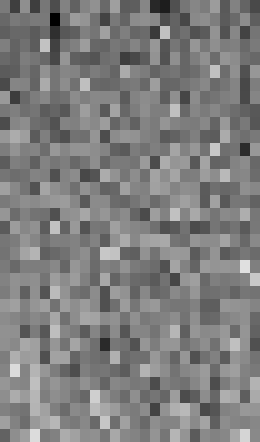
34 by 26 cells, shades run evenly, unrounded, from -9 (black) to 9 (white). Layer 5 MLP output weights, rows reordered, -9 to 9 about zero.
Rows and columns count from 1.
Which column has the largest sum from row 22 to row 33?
4
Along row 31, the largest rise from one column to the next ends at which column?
10
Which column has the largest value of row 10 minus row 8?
2
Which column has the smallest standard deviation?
14
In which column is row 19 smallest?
11
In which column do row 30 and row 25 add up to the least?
22
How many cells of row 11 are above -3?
24
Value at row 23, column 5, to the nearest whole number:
-3
